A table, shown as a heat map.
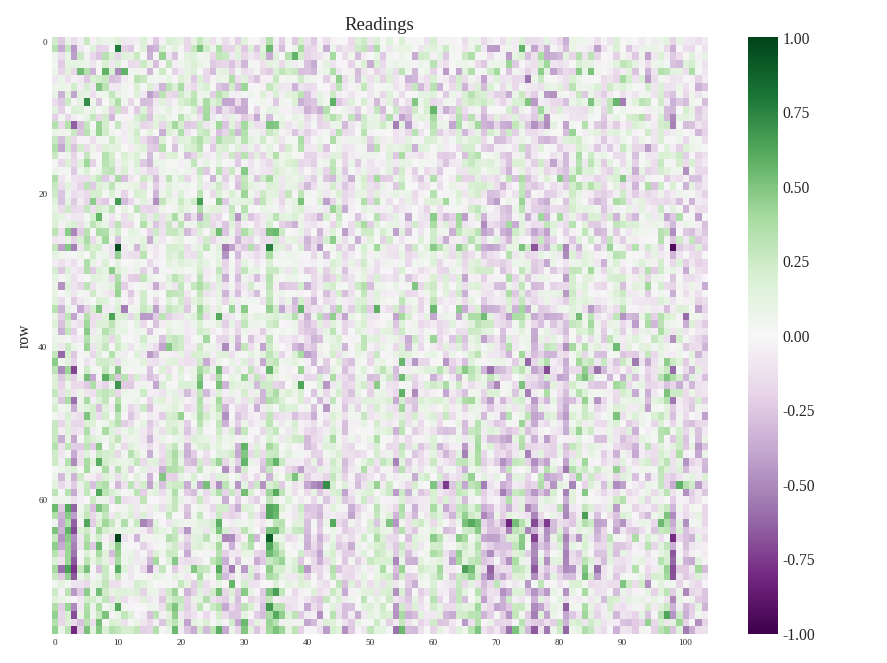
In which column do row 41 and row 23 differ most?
1
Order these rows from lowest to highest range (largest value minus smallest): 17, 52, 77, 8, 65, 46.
52, 17, 46, 8, 77, 65
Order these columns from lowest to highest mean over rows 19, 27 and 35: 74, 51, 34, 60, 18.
18, 51, 60, 74, 34
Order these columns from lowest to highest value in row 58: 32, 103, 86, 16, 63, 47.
63, 103, 47, 86, 16, 32
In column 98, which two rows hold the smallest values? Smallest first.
27, 65
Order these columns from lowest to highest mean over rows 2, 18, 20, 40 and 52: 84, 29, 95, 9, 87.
87, 29, 95, 84, 9
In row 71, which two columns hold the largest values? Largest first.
28, 90
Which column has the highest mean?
34
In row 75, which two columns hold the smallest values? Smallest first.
3, 76
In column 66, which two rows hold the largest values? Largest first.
63, 69
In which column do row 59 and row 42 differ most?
78
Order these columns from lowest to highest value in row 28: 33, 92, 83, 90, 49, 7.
83, 33, 92, 7, 49, 90
